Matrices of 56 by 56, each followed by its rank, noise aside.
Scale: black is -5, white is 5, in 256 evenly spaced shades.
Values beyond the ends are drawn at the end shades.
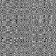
four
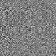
five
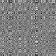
four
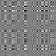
one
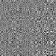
four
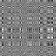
one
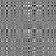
one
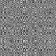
three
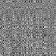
five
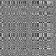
one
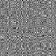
five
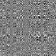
four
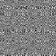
four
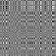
one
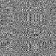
five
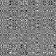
four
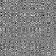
five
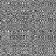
four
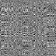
four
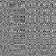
two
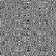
three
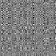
four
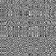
five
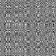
four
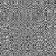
five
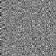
five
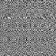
five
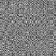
five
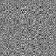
five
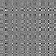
one
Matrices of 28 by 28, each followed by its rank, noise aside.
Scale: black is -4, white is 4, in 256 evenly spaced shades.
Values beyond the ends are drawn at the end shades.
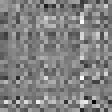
three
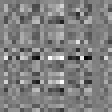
two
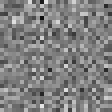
six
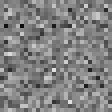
eight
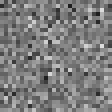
eight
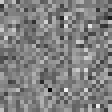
eight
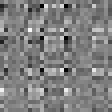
two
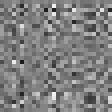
four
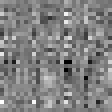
three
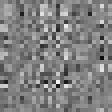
three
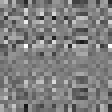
two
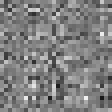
four
